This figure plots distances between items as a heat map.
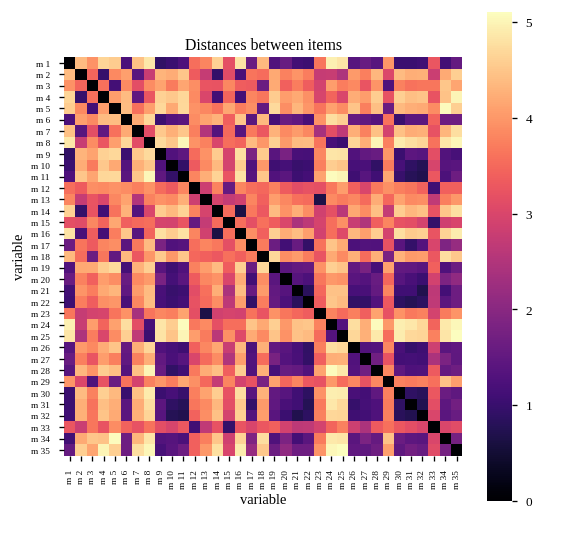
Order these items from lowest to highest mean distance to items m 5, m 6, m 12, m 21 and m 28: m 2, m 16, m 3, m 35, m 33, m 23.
m 35, m 33, m 3, m 23, m 2, m 16
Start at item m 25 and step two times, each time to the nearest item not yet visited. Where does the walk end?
m 24
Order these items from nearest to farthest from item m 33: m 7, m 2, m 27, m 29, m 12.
m 12, m 27, m 2, m 7, m 29
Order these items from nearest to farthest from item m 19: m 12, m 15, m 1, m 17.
m 1, m 17, m 15, m 12
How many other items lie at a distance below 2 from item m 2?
4
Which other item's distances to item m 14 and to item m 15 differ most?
m 16
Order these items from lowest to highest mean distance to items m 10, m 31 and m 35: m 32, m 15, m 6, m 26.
m 32, m 26, m 6, m 15
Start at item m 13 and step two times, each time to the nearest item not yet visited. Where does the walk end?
m 7
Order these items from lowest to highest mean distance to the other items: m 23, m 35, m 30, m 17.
m 17, m 30, m 35, m 23
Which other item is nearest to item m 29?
m 3
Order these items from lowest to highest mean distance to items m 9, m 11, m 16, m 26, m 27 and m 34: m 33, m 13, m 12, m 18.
m 33, m 12, m 13, m 18
